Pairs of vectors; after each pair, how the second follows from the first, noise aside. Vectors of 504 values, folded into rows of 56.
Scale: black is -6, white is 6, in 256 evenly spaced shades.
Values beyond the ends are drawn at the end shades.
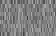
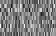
wrapped around, negated, scaled up.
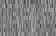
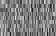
wrapped around, scaled up.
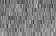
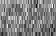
negated, scaled up.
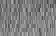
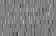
wrapped around, partly zeroed.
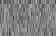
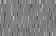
negated, partly zeroed.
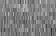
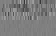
negated, partly zeroed.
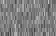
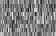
wrapped around, scaled up.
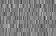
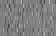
negated, partly zeroed.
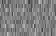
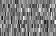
wrapped around, scaled up.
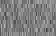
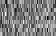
wrapped around, scaled up.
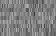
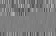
wrapped around, partly zeroed.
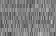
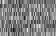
wrapped around, negated, scaled up.
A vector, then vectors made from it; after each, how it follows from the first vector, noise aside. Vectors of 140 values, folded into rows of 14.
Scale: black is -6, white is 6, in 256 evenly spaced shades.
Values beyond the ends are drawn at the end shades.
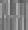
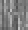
reversed.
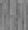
negated, shrunk.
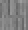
negated, shrunk.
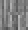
reversed.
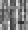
wrapped around, scaled up.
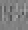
reversed, negated, partly zeroed.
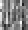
wrapped around, scaled up.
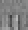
reversed, negated, partly zeroed.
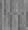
reversed, negated, shrunk.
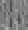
reversed, negated, partly zeroed.
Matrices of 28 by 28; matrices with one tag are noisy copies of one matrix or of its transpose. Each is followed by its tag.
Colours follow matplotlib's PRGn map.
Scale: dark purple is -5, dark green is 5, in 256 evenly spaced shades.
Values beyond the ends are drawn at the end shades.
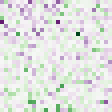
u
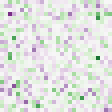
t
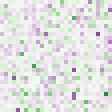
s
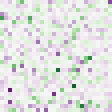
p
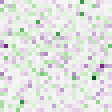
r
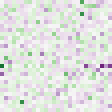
r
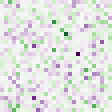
s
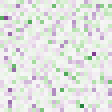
p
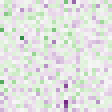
r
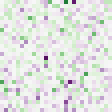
r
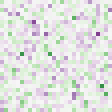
s
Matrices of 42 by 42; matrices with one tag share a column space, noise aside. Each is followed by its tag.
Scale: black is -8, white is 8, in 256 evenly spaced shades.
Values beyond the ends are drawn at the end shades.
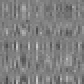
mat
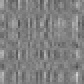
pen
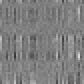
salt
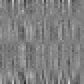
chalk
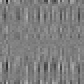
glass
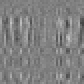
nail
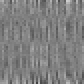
chalk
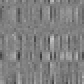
salt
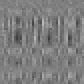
nail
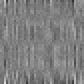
chalk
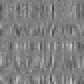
mat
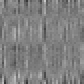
chalk
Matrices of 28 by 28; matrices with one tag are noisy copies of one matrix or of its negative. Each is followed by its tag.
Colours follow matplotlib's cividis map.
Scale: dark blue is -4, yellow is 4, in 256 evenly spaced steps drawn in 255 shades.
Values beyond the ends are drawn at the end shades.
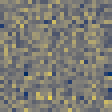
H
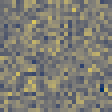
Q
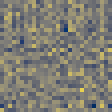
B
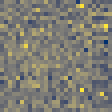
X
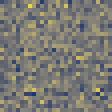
Q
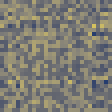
X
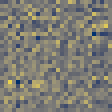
X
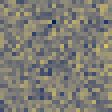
H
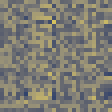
H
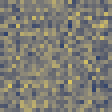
X
